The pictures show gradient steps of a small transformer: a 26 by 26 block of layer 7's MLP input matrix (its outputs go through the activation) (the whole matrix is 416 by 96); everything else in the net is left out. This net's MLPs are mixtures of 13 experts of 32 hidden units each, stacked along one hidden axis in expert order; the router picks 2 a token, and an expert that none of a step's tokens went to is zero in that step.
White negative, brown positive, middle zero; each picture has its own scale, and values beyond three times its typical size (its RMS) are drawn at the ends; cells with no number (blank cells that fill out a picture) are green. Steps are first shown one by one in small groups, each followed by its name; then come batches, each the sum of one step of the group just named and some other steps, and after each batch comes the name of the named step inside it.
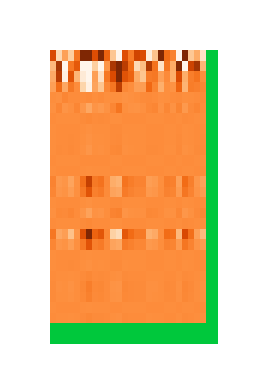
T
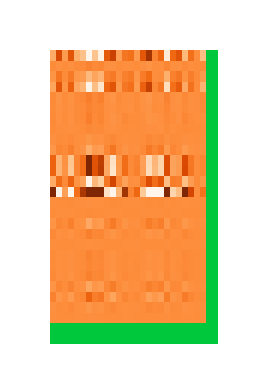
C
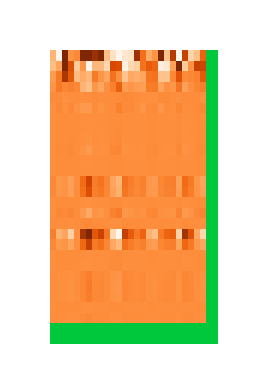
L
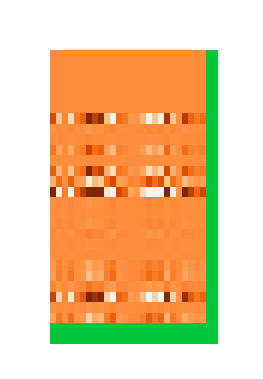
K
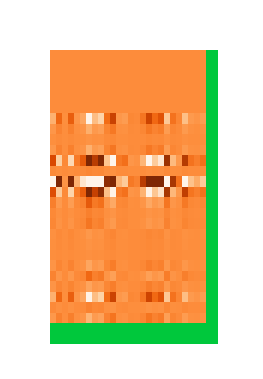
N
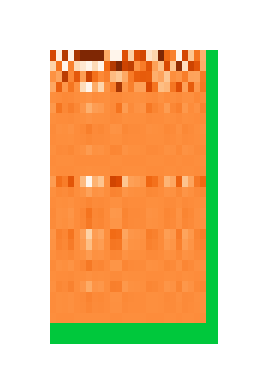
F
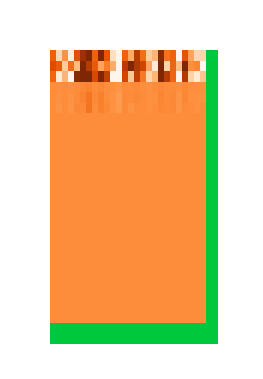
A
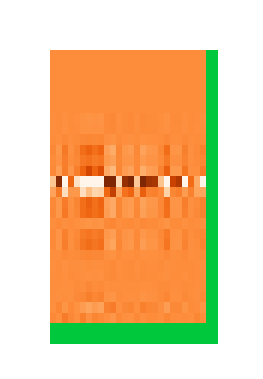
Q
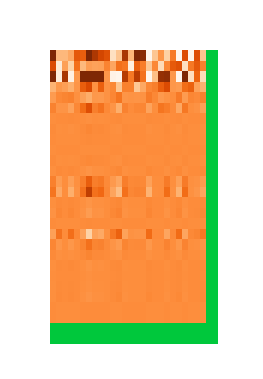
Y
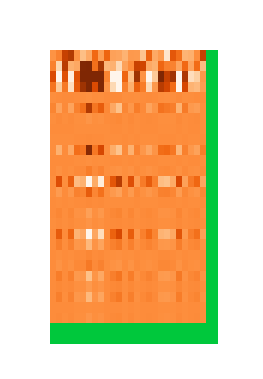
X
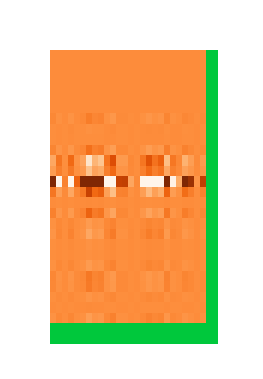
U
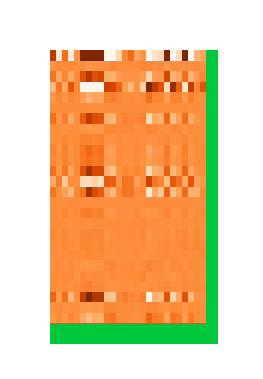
K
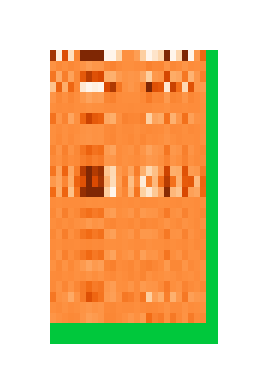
K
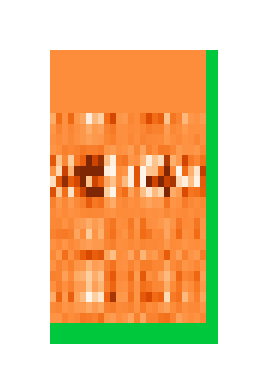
N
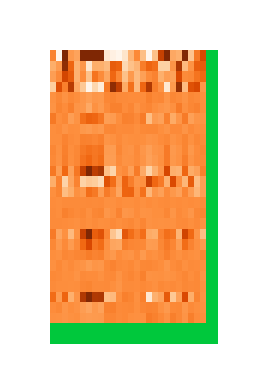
L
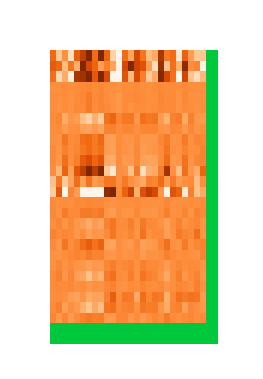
A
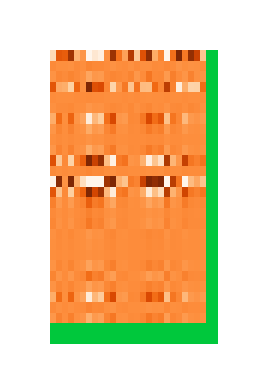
N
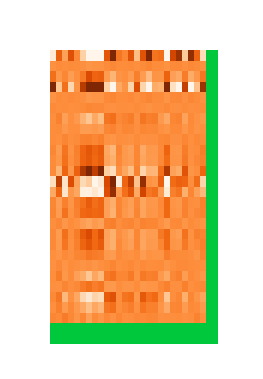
Q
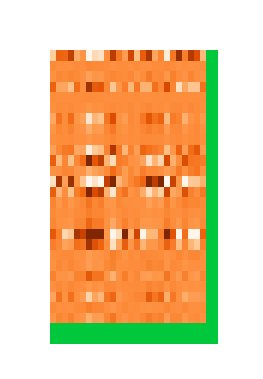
N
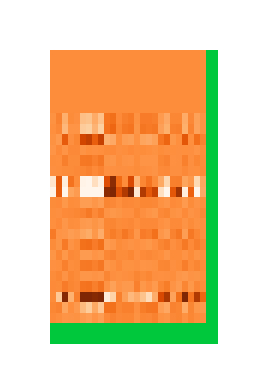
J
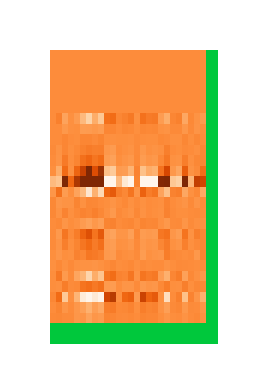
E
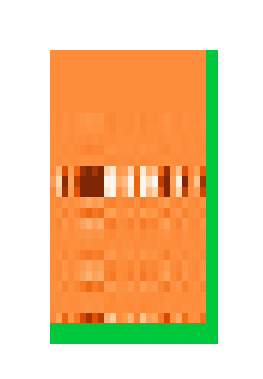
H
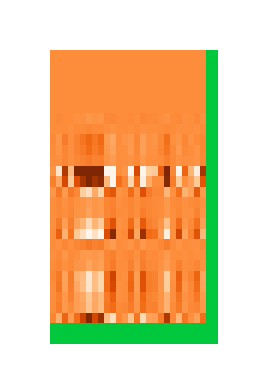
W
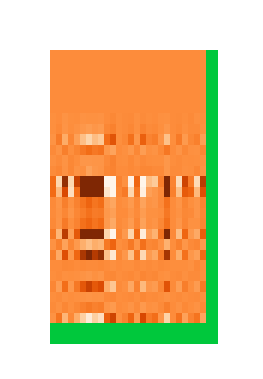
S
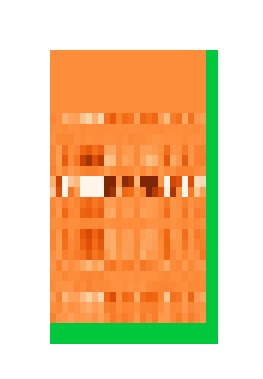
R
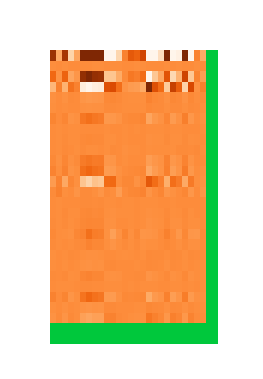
R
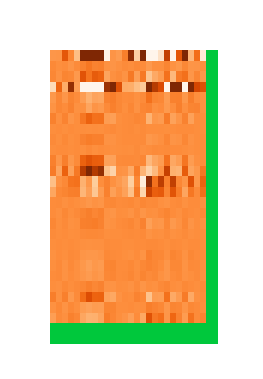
H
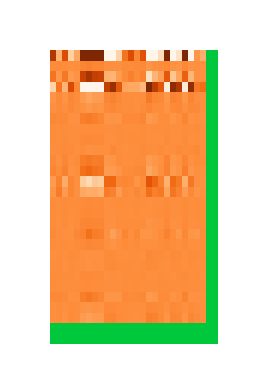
R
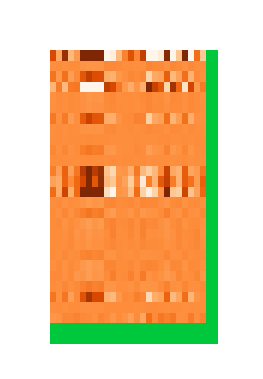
H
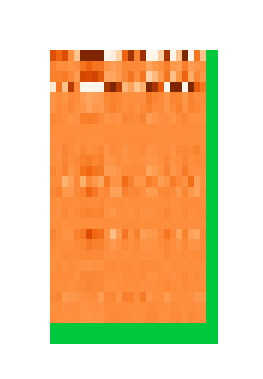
R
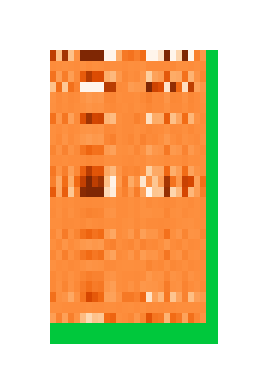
S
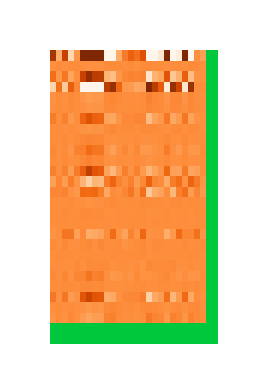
J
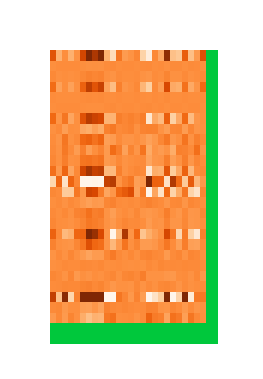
J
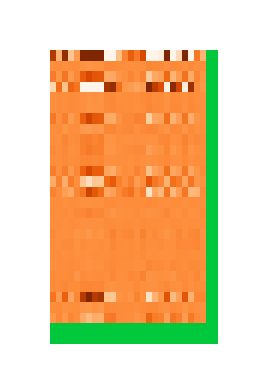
J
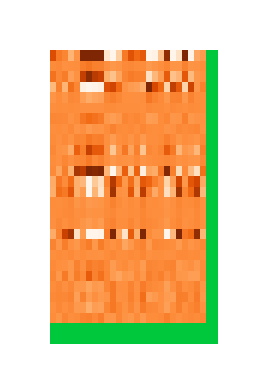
W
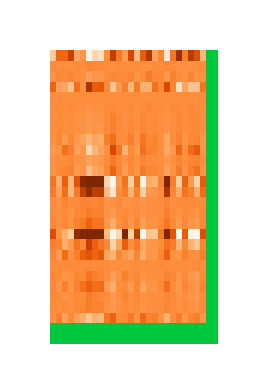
S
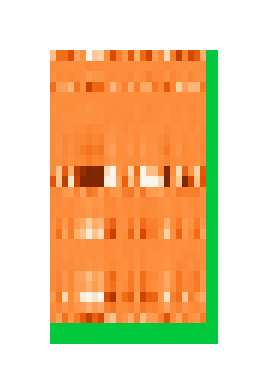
W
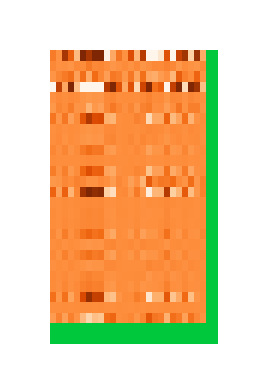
S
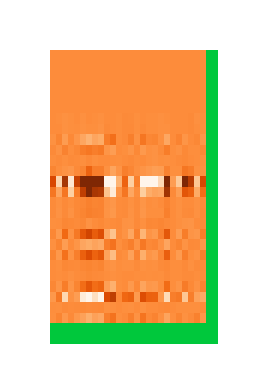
S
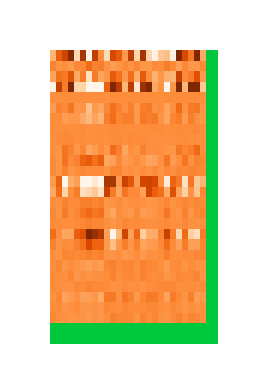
R
